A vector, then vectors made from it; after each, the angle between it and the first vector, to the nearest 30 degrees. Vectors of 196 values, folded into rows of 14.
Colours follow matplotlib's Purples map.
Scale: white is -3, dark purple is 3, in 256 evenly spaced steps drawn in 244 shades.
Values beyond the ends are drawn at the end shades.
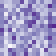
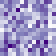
150 degrees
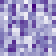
90 degrees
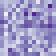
30 degrees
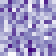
120 degrees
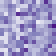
60 degrees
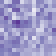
90 degrees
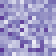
90 degrees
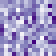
60 degrees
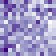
120 degrees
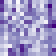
60 degrees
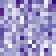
60 degrees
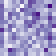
30 degrees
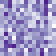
150 degrees
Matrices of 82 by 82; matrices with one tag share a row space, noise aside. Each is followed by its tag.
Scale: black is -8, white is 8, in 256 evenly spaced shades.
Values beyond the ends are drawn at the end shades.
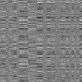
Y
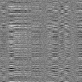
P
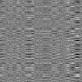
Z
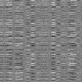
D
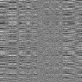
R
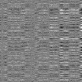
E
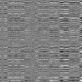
E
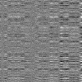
E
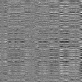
E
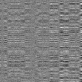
E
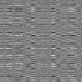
D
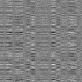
D
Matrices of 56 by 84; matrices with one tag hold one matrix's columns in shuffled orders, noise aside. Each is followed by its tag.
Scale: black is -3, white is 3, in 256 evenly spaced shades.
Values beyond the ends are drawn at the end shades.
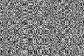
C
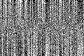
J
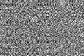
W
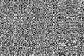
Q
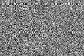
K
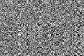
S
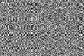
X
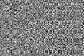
C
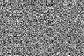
W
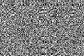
W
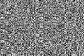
Q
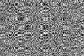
X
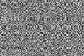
X
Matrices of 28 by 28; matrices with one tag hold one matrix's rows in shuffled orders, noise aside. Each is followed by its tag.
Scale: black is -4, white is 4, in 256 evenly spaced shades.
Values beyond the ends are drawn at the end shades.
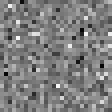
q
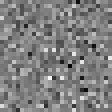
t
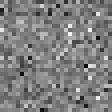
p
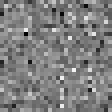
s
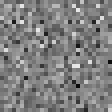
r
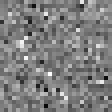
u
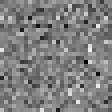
p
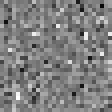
q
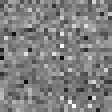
s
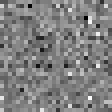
p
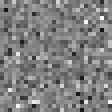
q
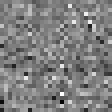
s
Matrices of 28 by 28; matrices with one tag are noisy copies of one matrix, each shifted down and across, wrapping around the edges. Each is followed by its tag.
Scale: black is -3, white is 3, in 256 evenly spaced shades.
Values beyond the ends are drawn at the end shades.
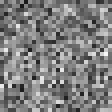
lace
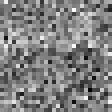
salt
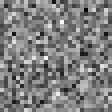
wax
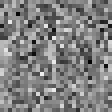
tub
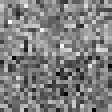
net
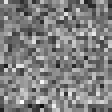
salt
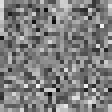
tub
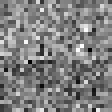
net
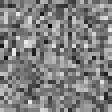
lace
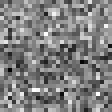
net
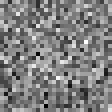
wax
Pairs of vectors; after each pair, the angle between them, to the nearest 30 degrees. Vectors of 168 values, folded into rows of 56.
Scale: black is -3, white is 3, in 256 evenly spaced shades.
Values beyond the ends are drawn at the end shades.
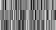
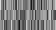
30 degrees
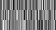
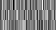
30 degrees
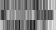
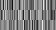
90 degrees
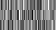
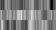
90 degrees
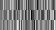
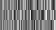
30 degrees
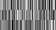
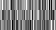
30 degrees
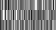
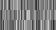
90 degrees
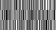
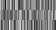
90 degrees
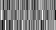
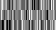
60 degrees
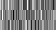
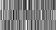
30 degrees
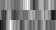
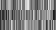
60 degrees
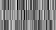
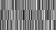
90 degrees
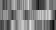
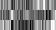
150 degrees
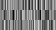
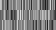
90 degrees
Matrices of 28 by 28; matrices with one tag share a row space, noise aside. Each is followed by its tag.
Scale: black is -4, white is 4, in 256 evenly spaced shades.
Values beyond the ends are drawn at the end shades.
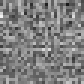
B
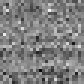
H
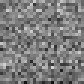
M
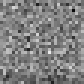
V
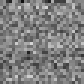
V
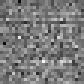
M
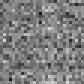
H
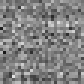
H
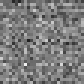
M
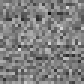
M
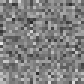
B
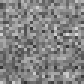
M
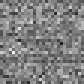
M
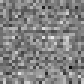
H
